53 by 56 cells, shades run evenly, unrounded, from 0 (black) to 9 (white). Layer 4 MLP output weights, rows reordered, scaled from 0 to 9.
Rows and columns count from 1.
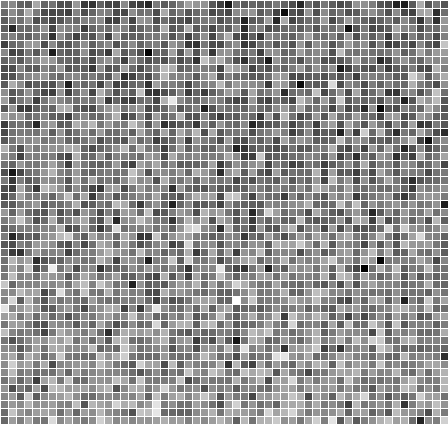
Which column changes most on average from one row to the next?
30
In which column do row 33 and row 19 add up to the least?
48
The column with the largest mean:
40
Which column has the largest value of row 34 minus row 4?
7
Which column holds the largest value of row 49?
21
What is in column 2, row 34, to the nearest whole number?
6
